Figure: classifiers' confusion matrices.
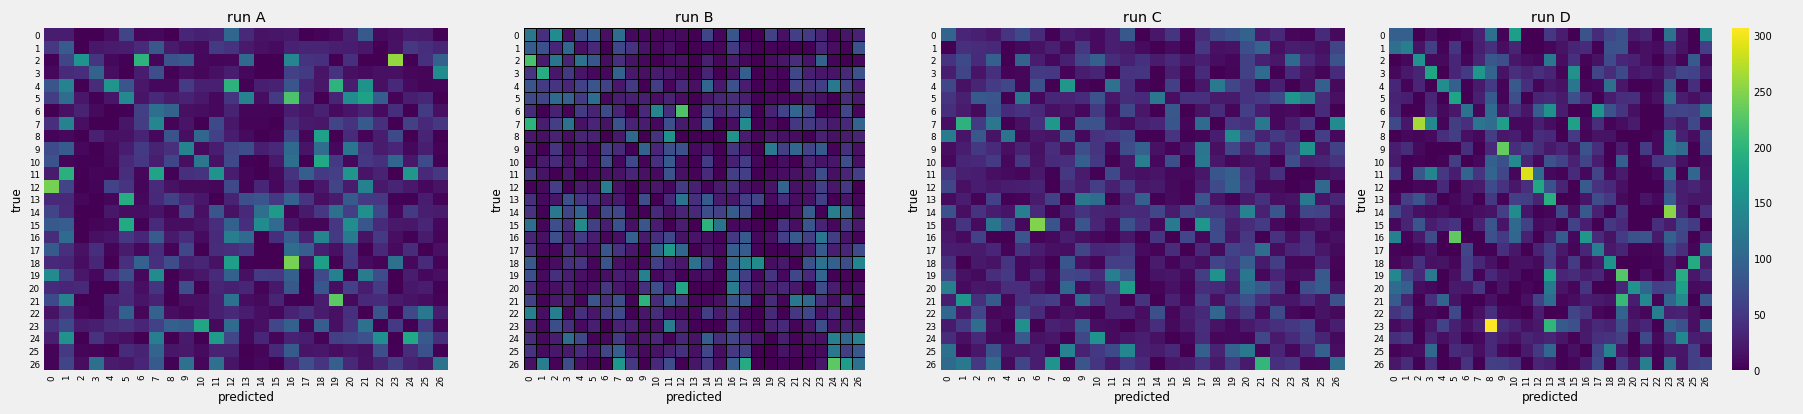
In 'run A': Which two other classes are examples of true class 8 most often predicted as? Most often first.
18, 10
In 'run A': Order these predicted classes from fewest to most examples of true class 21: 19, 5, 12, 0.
5, 0, 12, 19
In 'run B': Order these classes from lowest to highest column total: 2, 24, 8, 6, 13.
13, 8, 6, 24, 2
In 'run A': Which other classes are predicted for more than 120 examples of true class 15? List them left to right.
5, 14, 20
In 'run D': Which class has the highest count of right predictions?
11
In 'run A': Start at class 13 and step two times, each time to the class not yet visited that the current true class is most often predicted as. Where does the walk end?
16
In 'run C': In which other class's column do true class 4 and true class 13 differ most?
8
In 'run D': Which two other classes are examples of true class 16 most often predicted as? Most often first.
5, 0
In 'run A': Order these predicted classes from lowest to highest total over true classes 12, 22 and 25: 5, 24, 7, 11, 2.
2, 11, 24, 5, 7
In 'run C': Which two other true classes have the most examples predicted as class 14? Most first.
5, 22
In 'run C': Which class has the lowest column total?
16
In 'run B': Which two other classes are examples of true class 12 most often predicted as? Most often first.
6, 20
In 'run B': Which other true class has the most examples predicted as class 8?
16
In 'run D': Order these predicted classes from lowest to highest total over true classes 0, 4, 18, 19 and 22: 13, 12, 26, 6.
12, 6, 26, 13
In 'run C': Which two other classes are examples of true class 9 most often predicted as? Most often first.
24, 17
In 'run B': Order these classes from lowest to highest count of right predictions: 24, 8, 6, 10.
10, 6, 8, 24
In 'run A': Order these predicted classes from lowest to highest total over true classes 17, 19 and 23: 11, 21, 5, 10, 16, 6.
6, 11, 5, 10, 21, 16
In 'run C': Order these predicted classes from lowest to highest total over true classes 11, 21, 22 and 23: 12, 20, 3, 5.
12, 3, 20, 5
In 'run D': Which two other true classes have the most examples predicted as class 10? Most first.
0, 14
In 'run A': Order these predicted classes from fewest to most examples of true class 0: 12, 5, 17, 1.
17, 1, 5, 12
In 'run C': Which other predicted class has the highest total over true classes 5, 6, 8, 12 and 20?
0
